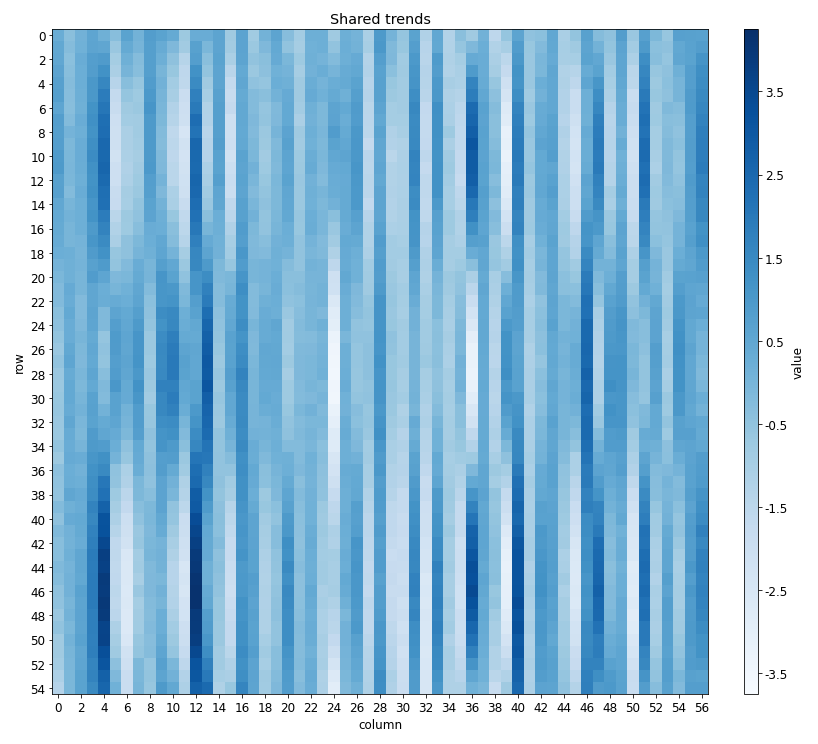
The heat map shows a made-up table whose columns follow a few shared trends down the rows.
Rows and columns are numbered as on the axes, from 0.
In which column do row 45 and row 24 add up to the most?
12
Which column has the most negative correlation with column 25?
28
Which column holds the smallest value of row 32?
24
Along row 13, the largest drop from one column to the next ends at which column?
5
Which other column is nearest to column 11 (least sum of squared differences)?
45
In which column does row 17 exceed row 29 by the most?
36
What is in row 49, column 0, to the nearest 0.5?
-0.5
